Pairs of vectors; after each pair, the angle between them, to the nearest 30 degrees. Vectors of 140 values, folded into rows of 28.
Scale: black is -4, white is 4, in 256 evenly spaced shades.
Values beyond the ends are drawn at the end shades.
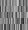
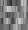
90 degrees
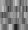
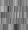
30 degrees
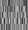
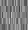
60 degrees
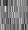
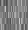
30 degrees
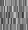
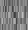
150 degrees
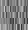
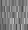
150 degrees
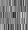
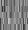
90 degrees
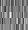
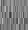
150 degrees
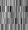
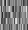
120 degrees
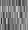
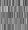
60 degrees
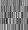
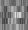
60 degrees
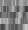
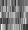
150 degrees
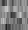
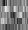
30 degrees
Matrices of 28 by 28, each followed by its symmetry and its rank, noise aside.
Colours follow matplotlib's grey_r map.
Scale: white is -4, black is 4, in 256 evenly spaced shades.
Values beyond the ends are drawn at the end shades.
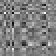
no symmetry, rank two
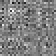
no symmetry, rank four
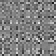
antisymmetric, rank two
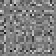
no symmetry, rank three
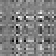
antisymmetric, rank two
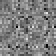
no symmetry, rank four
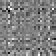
antisymmetric, rank four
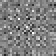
symmetric, rank four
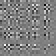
antisymmetric, rank two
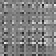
antisymmetric, rank two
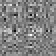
no symmetry, rank four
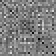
symmetric, rank four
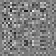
no symmetry, rank three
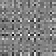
no symmetry, rank two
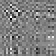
antisymmetric, rank two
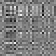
antisymmetric, rank two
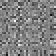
no symmetry, rank four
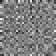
symmetric, rank three
